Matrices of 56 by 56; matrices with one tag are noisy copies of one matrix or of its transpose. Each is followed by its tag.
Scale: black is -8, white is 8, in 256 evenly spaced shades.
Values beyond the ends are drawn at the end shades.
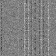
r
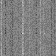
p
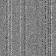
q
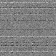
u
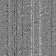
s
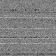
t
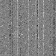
t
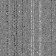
s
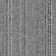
q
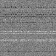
s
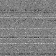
t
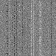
s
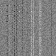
s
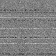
t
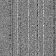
t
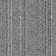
q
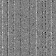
u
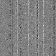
t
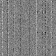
u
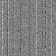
u
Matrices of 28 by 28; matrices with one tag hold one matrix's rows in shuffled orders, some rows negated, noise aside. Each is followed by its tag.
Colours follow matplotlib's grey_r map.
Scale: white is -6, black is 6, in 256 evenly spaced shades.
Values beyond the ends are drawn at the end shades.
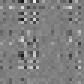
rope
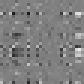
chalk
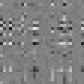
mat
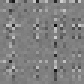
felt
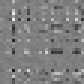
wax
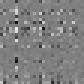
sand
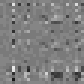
wax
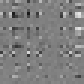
chalk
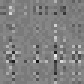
felt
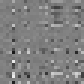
wax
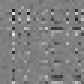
wax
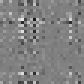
rope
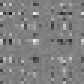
mat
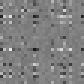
mat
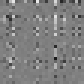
felt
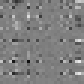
chalk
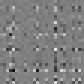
felt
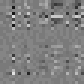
wax
